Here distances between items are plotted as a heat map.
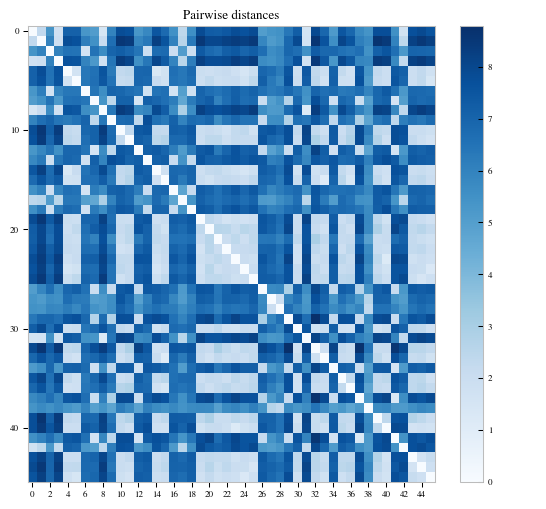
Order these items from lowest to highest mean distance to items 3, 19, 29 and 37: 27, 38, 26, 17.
26, 17, 38, 27
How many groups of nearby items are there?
5
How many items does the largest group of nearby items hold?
23
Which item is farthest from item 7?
32
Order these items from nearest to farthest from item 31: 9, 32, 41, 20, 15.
41, 9, 15, 20, 32
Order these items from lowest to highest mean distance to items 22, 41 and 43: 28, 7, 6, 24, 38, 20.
24, 20, 7, 38, 28, 6
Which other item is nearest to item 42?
0
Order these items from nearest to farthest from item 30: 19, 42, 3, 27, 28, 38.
19, 38, 28, 27, 42, 3
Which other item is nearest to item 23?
40
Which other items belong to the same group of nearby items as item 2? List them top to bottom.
6, 13, 16, 18
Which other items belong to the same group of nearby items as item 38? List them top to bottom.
27, 28
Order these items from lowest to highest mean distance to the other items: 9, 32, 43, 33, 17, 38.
33, 43, 32, 38, 17, 9
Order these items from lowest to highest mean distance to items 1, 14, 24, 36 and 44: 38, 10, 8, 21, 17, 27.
21, 10, 38, 17, 27, 8
